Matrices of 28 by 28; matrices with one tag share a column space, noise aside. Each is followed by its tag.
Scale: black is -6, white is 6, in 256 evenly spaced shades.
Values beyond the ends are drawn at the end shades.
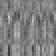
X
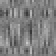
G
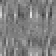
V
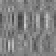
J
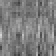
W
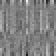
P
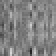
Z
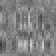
J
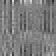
P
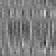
G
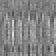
X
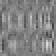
J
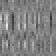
J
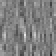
W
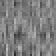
W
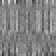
P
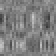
J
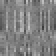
P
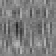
G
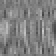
G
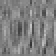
G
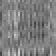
Z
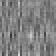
W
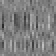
J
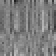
P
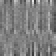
P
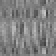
G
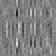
G
